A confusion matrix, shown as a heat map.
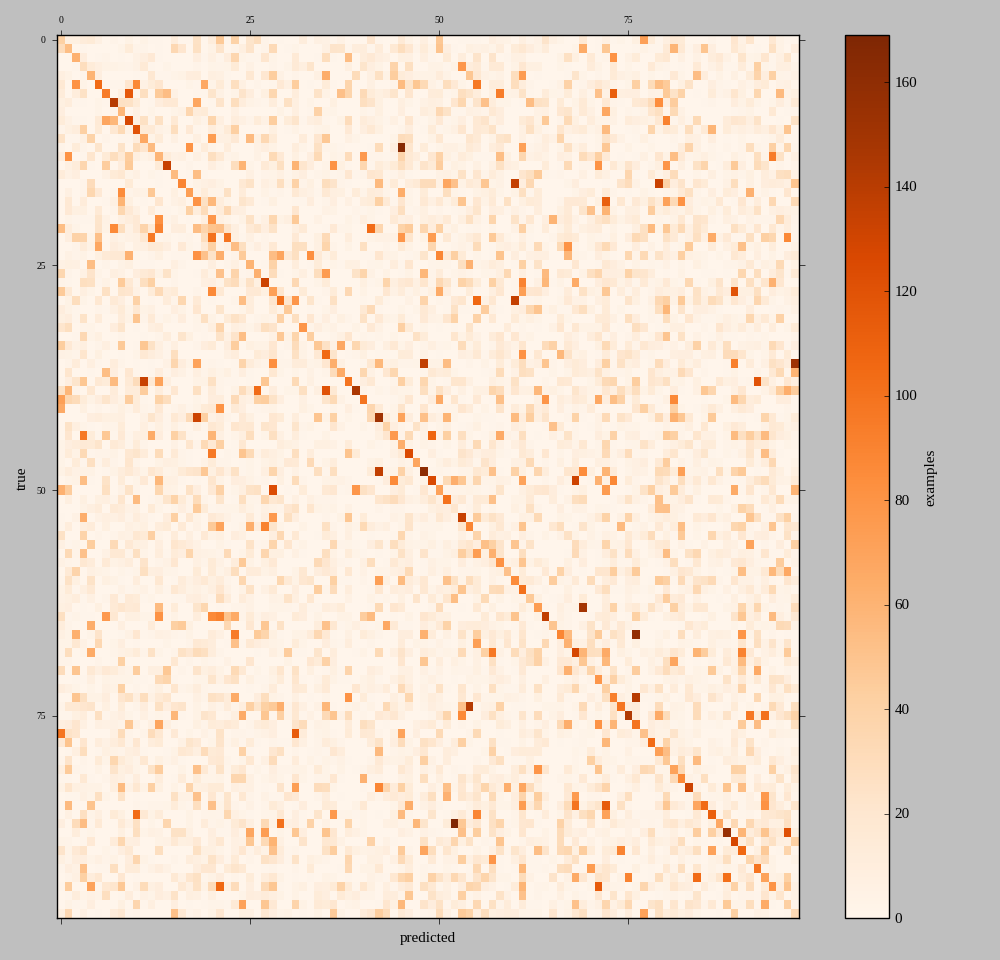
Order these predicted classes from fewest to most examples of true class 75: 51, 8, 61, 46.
46, 8, 61, 51
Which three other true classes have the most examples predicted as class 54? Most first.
74, 25, 4
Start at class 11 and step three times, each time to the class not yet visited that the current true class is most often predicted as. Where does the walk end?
94
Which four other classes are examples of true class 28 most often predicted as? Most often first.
89, 20, 61, 50
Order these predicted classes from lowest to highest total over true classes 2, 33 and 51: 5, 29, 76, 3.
5, 76, 3, 29
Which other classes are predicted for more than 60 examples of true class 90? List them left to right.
48, 74, 86
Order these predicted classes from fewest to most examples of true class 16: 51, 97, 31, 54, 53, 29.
53, 54, 29, 31, 97, 51
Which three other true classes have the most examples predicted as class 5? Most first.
23, 22, 67
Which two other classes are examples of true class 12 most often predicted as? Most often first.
45, 17
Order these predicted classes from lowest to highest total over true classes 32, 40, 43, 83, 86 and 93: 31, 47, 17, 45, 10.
47, 17, 31, 10, 45
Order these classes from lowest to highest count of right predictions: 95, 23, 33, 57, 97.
95, 97, 33, 23, 57
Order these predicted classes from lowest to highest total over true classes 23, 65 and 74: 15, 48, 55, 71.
48, 71, 55, 15
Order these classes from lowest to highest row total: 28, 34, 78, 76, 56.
78, 56, 76, 34, 28
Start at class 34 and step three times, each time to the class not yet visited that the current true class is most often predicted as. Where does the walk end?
77
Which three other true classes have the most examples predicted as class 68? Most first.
49, 85, 84
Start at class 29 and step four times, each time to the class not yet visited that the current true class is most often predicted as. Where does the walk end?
72
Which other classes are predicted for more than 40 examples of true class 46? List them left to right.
20, 24, 38, 93
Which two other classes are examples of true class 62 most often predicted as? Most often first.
52, 80
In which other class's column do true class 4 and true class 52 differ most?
61
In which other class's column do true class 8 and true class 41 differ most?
21
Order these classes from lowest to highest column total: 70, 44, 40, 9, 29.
70, 44, 40, 29, 9
